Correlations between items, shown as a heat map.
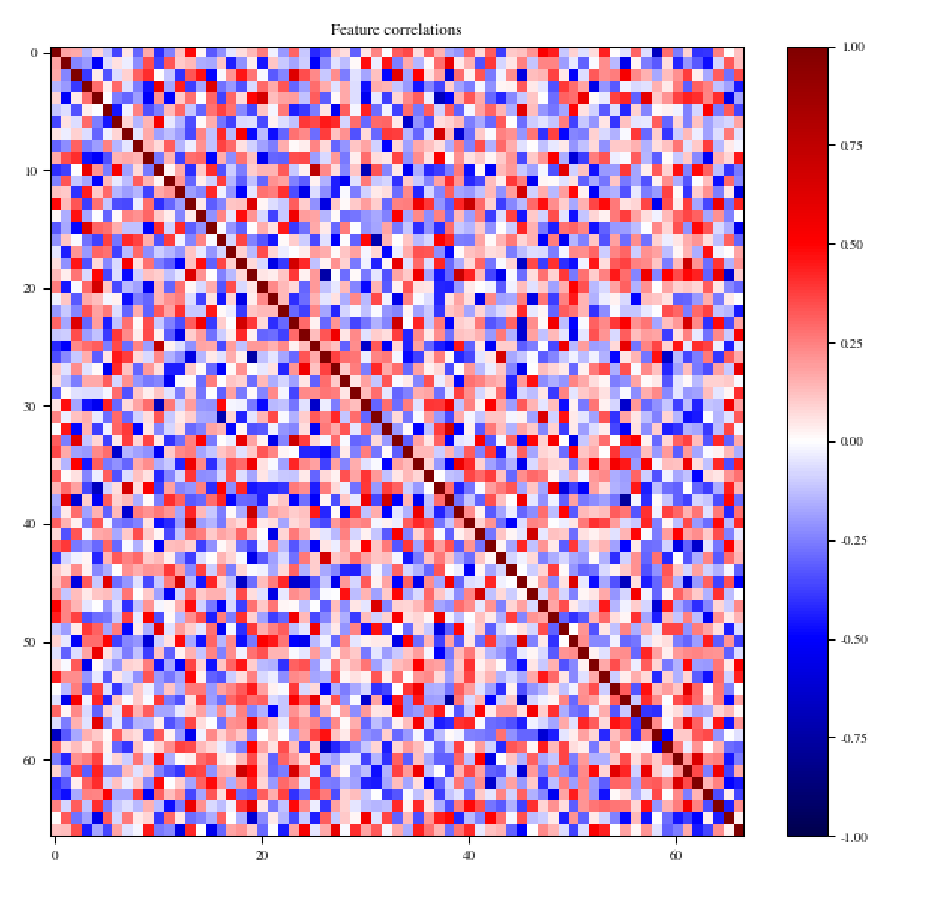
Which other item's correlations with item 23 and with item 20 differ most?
50
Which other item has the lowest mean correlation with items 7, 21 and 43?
19
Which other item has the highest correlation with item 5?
45
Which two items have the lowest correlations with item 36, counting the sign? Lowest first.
62, 10
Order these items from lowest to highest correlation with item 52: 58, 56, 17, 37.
56, 58, 37, 17
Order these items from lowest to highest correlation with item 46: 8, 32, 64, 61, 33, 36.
8, 32, 61, 36, 64, 33
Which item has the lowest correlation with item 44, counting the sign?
40
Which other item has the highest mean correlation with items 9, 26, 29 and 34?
66
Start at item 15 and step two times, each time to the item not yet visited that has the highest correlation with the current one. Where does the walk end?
10
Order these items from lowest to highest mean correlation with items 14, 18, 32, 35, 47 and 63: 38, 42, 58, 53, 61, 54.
38, 42, 58, 53, 54, 61
